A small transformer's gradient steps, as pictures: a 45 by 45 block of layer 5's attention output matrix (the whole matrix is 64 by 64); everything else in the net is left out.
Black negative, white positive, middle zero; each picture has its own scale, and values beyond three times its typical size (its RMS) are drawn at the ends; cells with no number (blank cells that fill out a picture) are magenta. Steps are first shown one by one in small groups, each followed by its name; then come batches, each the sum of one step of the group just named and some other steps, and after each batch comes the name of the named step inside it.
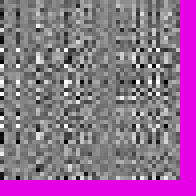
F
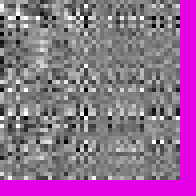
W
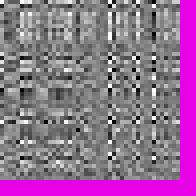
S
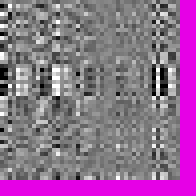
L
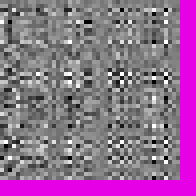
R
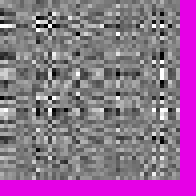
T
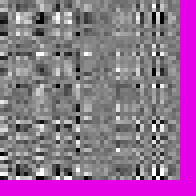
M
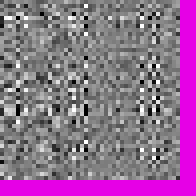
W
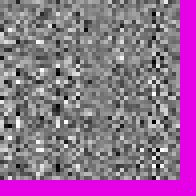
M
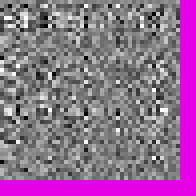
T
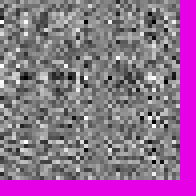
F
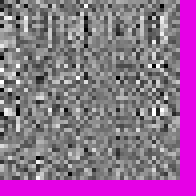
F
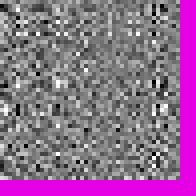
L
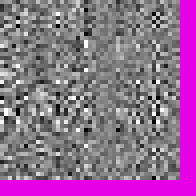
M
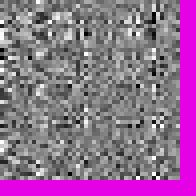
M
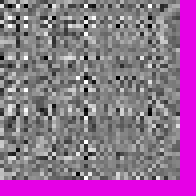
W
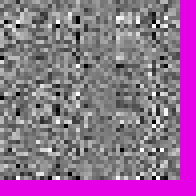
M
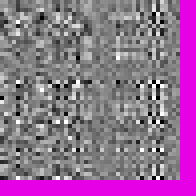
M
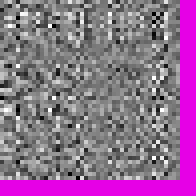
T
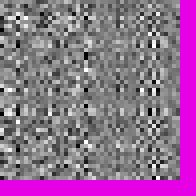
W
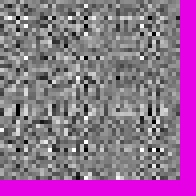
W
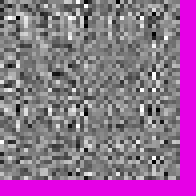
W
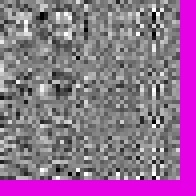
M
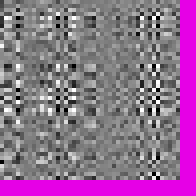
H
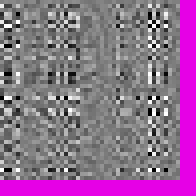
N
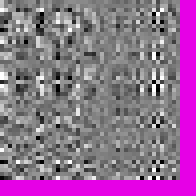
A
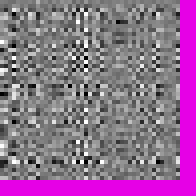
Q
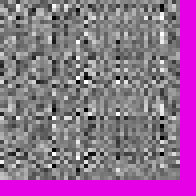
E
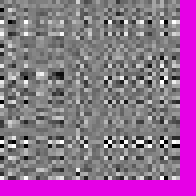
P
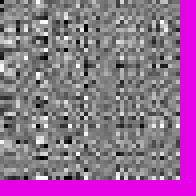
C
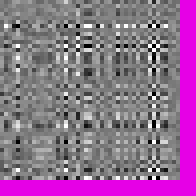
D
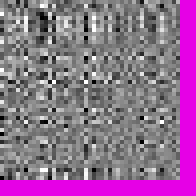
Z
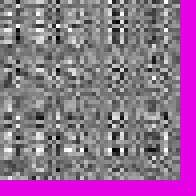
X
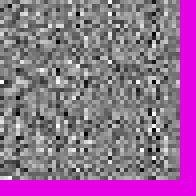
X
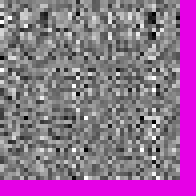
Z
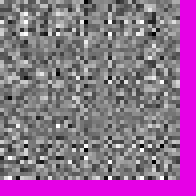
P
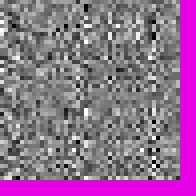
D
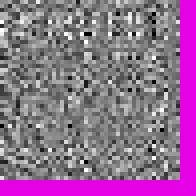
Q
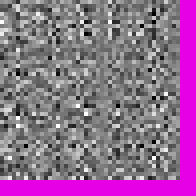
X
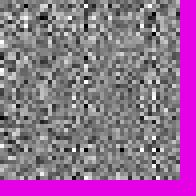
Z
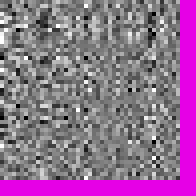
Z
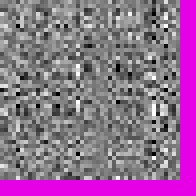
D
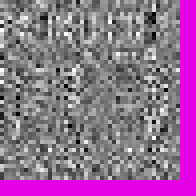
Z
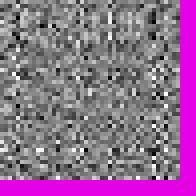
X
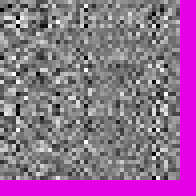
Q
